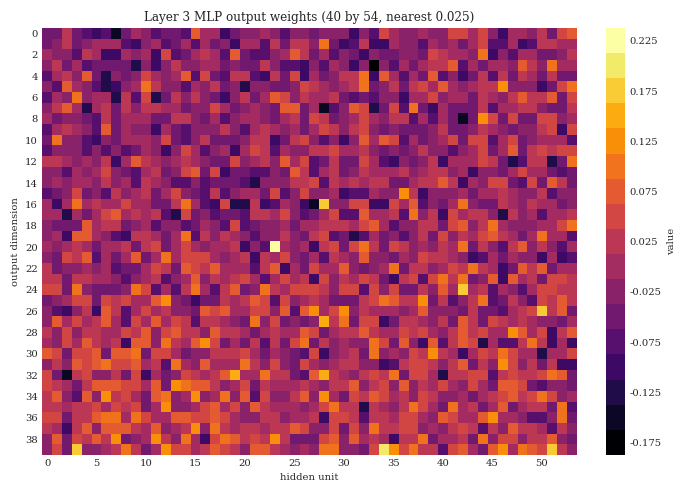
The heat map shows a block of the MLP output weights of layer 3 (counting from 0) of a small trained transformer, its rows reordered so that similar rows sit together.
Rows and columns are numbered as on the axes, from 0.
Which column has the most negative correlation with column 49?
44
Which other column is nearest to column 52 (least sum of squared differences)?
43
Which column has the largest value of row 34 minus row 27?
15
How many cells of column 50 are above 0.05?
4
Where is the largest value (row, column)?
20, 23
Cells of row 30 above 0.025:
19
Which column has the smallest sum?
2
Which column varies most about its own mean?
28
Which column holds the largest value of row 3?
51
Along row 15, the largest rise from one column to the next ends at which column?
36
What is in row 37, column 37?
0.05
